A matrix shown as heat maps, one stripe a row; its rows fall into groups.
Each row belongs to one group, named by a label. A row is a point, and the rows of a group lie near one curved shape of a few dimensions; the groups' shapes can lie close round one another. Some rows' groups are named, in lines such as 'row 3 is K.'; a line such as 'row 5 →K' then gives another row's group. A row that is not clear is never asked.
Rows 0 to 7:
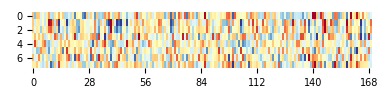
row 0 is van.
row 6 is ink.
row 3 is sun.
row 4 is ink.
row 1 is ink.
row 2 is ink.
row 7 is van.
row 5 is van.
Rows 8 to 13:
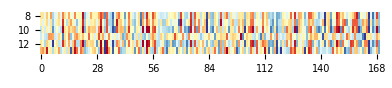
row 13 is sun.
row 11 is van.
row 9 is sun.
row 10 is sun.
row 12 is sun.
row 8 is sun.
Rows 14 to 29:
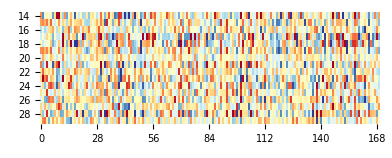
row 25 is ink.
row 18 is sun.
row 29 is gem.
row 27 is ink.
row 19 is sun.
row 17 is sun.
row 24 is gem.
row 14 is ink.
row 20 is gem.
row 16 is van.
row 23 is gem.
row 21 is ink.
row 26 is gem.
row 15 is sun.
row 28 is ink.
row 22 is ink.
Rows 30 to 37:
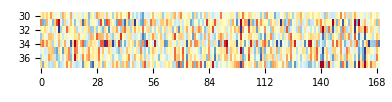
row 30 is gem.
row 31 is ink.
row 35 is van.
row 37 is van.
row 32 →van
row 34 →sun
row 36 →van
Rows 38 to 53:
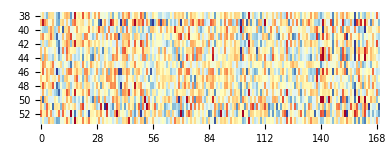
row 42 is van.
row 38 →van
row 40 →van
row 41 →gem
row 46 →gem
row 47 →ink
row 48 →ink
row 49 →van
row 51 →sun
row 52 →sun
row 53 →van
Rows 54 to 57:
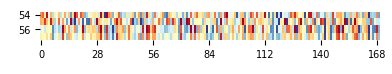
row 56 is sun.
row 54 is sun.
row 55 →sun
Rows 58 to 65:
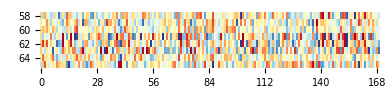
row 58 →van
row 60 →ink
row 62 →gem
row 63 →sun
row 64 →ink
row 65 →gem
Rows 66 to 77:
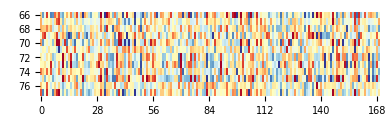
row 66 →ink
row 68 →sun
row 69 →gem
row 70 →ink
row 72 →sun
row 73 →sun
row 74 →sun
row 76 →ink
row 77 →ink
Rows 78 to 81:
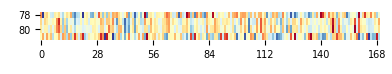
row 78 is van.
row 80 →ink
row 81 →sun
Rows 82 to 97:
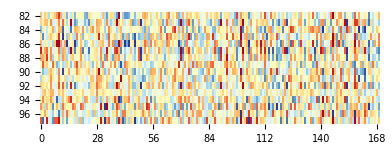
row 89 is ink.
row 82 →ink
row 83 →sun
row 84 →gem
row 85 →van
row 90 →van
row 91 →gem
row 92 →sun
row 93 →gem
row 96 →van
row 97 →ink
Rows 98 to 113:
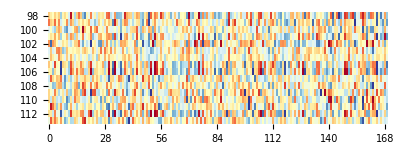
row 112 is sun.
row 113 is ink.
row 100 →van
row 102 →van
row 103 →gem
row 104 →gem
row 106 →sun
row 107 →ink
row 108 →van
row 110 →van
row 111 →gem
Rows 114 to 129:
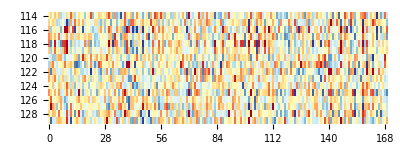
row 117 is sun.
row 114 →sun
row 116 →ink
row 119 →ink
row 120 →van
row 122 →van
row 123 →ink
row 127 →gem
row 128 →sun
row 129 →van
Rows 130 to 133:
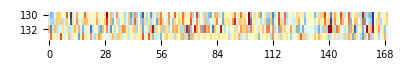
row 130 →van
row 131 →van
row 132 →van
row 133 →gem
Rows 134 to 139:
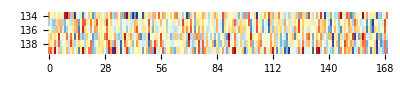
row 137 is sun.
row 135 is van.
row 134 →ink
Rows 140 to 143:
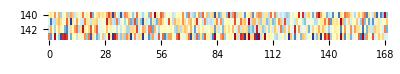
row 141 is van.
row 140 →sun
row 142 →van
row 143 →ink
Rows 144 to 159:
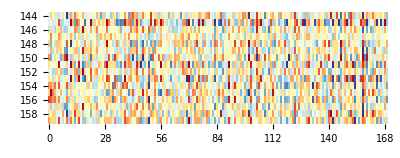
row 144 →van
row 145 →sun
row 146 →van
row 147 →gem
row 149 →van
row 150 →ink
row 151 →sun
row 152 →van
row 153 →sun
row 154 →sun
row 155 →gem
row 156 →sun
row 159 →sun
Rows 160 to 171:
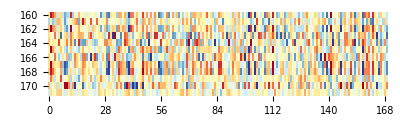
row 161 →van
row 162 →gem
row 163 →sun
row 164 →sun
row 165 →gem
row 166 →ink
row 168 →gem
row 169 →gem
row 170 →ink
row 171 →gem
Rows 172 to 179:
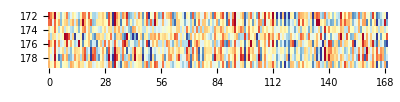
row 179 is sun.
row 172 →sun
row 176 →sun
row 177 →ink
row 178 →ink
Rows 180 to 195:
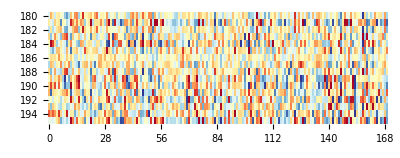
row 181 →sun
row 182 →van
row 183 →ink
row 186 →gem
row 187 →gem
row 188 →ink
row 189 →gem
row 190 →gem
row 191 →van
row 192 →sun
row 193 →van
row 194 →sun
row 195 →sun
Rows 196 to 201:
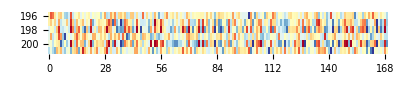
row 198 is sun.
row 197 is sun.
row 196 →gem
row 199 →gem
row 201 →van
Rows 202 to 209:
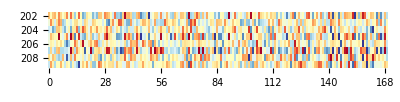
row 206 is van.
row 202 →sun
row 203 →ink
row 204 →van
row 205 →sun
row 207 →sun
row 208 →van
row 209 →gem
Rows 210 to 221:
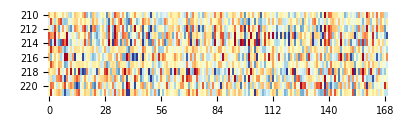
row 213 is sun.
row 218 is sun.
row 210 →ink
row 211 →ink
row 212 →ink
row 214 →ink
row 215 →gem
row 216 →ink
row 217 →gem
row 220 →gem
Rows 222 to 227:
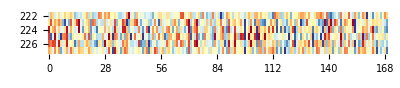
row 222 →gem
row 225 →ink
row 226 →sun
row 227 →sun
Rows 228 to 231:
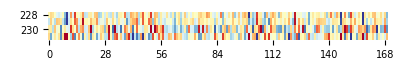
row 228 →van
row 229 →van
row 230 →sun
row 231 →ink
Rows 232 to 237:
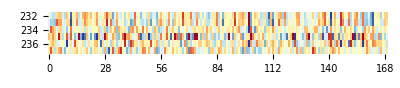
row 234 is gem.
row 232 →van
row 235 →sun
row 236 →van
